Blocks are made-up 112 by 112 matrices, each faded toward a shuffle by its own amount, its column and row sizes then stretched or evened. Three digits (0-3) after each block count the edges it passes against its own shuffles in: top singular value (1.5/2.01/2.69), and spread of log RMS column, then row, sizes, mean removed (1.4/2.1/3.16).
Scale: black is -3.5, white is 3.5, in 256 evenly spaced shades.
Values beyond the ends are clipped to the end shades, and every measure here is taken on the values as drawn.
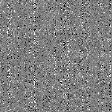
1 3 1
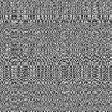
3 0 3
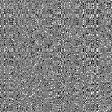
3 2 0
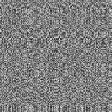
3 1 2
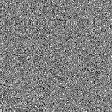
2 0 0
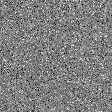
0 0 0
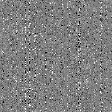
1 3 0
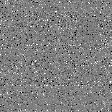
0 1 2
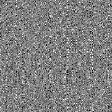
2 2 0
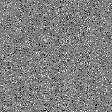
2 1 0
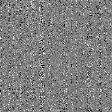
0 3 1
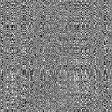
3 3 0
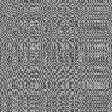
3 1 1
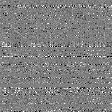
2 1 3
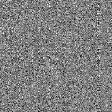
1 2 0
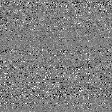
0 1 3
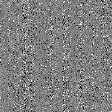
0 3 0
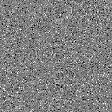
2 1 0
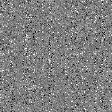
1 2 0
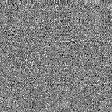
2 0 1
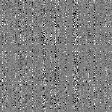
1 3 2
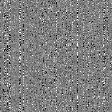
2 3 0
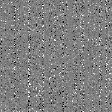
1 3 0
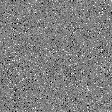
0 1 0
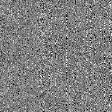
0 3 0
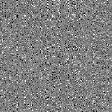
2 2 1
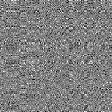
3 0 2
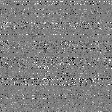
0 1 3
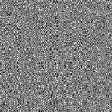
3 2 0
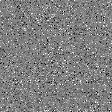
0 0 2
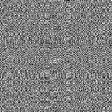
3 1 2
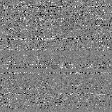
1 1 3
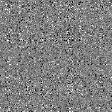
1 2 2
